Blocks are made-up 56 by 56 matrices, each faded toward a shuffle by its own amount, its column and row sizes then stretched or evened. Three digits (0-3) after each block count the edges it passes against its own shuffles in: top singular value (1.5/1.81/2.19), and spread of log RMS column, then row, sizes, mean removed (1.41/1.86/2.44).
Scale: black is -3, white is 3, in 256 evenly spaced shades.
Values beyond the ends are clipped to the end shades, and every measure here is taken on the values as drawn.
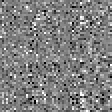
2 2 1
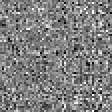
2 2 1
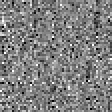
1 2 0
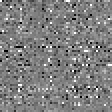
0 2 3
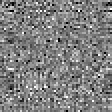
2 0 2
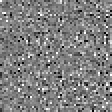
1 2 1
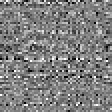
3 1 3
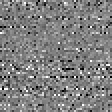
1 0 3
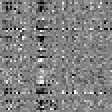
3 3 3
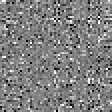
2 2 1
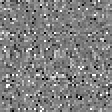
1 0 2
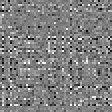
3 2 3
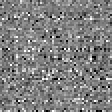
1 0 3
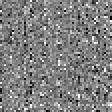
0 3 0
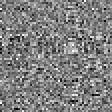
2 1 2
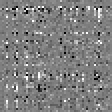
2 3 3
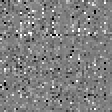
0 2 1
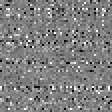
1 0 3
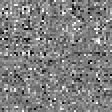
1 2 2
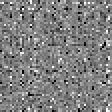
2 2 1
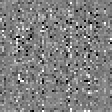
0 3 2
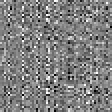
3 3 1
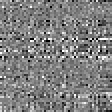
3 1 3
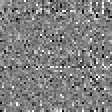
2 2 2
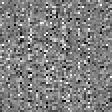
1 3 0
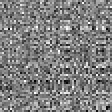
3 1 2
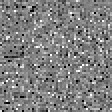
0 0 1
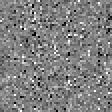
0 2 0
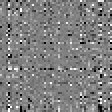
3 3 3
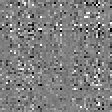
1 3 3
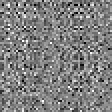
3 2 2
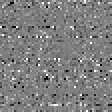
0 1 3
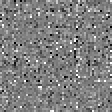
0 2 1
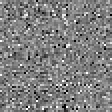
2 1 1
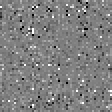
0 2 1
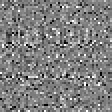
2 0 2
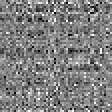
3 1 2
